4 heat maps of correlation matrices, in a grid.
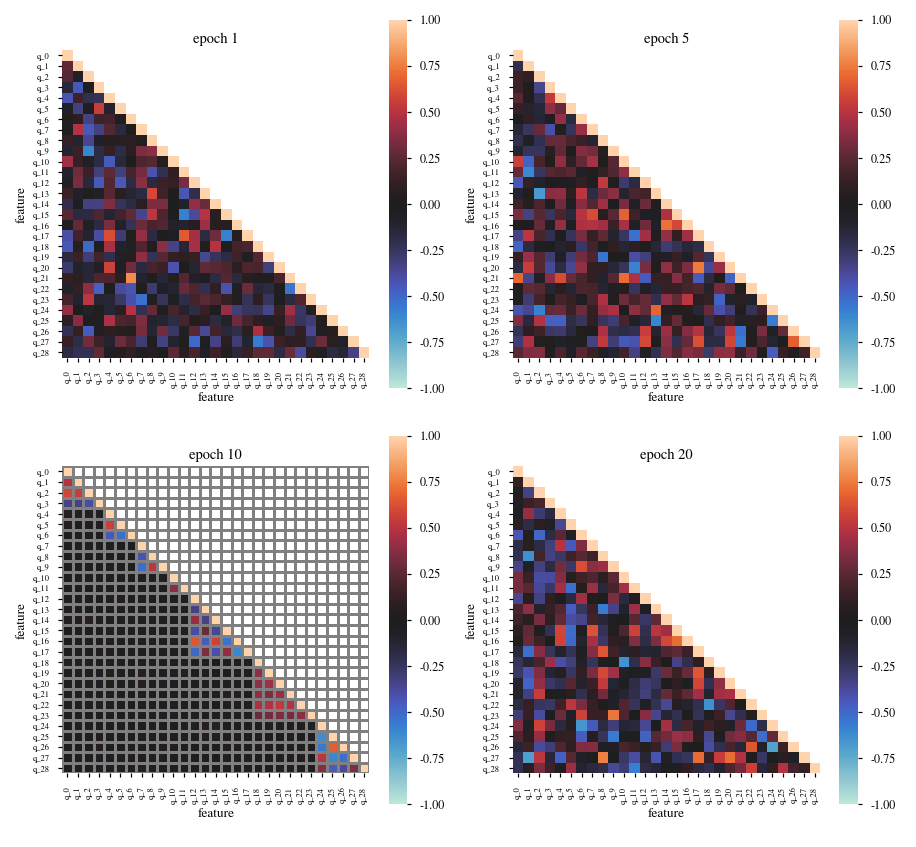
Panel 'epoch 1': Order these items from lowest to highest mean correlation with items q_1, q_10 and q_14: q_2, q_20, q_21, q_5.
q_5, q_2, q_20, q_21
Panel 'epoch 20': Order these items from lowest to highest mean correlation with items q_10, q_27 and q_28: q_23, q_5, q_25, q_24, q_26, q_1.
q_1, q_23, q_24, q_26, q_25, q_5
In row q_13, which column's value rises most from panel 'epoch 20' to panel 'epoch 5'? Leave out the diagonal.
q_8
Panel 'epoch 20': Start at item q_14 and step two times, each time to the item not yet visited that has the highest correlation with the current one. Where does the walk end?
q_15
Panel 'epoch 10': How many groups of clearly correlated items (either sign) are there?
7
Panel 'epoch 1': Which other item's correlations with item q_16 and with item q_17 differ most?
q_11
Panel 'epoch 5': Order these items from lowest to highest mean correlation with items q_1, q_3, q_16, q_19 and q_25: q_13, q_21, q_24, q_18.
q_24, q_18, q_13, q_21
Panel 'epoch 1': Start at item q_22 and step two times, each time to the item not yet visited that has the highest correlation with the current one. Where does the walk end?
q_23
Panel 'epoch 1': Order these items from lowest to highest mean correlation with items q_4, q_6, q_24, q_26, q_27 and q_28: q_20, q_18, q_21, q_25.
q_18, q_25, q_20, q_21
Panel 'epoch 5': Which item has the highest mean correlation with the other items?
q_16
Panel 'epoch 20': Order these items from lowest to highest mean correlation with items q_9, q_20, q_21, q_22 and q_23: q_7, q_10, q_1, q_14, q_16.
q_1, q_14, q_16, q_10, q_7
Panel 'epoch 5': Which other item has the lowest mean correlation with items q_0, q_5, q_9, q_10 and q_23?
q_1
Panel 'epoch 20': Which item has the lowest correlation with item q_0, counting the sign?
q_6
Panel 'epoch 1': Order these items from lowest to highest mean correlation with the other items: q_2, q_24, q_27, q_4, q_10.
q_2, q_27, q_10, q_24, q_4
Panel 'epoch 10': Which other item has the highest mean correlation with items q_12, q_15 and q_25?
q_26
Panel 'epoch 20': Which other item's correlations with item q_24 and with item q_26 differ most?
q_22
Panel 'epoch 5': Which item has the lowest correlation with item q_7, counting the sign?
q_3
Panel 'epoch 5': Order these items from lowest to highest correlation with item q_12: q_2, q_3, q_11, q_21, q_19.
q_21, q_19, q_11, q_2, q_3
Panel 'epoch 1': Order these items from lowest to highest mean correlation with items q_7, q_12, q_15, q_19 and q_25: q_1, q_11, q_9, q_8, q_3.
q_3, q_8, q_11, q_9, q_1
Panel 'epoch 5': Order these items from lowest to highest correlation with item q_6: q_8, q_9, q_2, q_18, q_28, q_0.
q_18, q_2, q_0, q_8, q_28, q_9
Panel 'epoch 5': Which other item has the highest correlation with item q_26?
q_27
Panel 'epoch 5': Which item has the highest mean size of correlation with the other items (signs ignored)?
q_20
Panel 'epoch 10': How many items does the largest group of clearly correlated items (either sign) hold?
6
